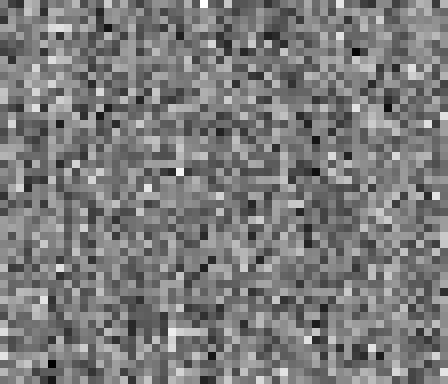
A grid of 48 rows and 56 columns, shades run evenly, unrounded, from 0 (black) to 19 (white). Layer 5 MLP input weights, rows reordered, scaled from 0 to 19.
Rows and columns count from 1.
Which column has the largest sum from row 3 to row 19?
7
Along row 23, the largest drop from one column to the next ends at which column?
37
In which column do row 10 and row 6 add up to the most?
34
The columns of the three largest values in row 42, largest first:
22, 1, 23
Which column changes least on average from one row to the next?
17
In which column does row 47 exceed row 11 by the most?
56
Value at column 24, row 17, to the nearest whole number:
5
